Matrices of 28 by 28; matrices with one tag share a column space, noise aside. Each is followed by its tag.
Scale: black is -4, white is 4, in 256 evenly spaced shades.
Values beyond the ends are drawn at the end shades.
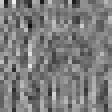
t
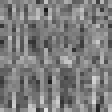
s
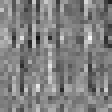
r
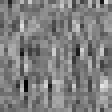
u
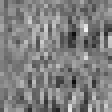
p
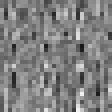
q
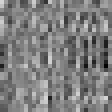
t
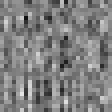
t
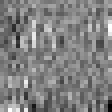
p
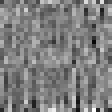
s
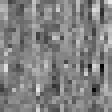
r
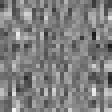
q
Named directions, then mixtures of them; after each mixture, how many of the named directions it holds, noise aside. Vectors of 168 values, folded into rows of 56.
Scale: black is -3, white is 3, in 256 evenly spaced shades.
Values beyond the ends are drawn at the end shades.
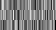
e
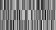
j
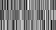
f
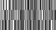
two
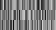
one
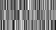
two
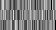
one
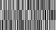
two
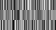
two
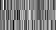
three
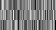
one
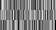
one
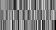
three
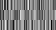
two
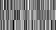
three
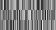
one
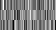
three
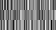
two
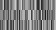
one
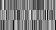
two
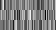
two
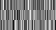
three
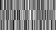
three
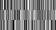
three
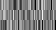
two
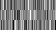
three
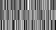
two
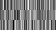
three
